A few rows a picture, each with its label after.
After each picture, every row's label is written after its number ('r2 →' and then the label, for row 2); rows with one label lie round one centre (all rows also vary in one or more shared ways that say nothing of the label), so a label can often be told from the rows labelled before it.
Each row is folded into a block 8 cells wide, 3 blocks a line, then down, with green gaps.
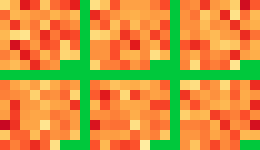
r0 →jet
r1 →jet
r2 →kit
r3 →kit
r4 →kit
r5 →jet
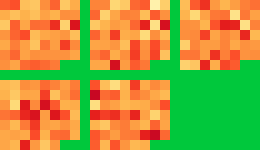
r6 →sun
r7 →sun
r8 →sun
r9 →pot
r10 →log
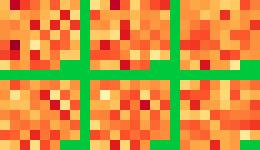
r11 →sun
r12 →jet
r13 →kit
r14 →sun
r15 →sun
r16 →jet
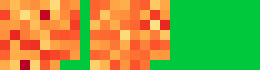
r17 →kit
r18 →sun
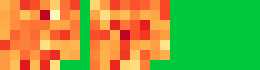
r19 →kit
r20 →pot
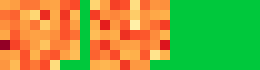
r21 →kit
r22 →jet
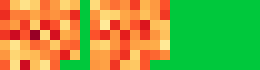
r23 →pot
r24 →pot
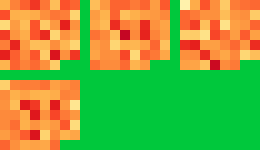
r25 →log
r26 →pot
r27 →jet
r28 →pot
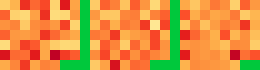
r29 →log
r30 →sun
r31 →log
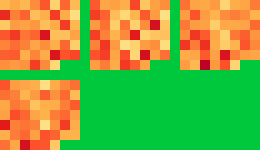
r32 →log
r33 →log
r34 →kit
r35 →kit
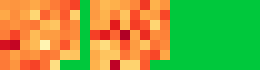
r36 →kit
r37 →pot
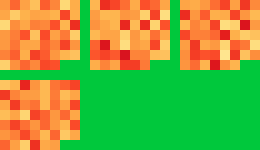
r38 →sun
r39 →sun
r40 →log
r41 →jet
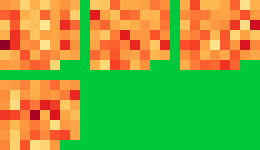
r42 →kit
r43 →jet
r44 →sun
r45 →pot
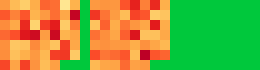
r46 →pot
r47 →log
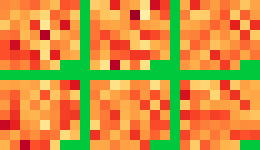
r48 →log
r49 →kit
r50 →sun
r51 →kit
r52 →sun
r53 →log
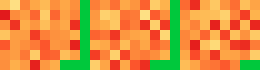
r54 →jet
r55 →sun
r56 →sun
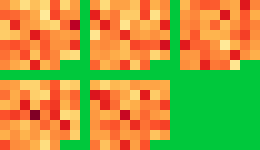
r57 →jet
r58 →jet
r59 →kit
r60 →pot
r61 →jet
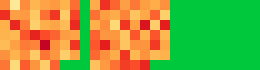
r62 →jet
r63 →sun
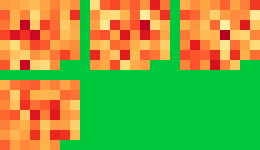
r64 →pot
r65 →pot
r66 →log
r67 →pot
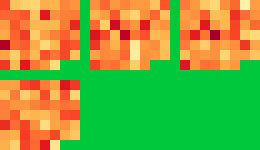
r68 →kit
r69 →pot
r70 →pot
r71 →kit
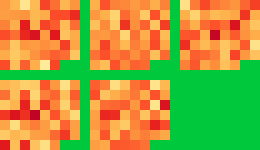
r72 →pot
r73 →sun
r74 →pot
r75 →pot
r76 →sun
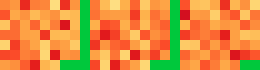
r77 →log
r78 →kit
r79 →log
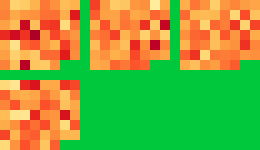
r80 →pot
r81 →sun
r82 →sun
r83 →jet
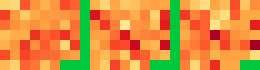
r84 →jet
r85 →jet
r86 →jet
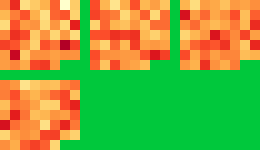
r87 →sun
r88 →log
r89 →jet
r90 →kit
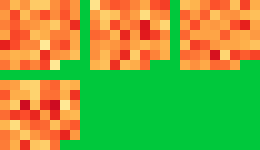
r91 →kit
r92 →pot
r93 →log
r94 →pot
